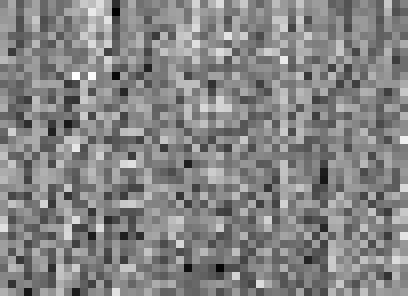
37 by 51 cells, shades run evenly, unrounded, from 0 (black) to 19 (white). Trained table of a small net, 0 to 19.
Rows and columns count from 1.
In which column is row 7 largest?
28
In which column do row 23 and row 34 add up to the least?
41
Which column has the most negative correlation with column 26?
9
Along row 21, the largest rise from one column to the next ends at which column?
8
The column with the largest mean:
36
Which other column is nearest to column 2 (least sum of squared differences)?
32
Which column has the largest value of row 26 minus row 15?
16
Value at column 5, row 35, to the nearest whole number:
9
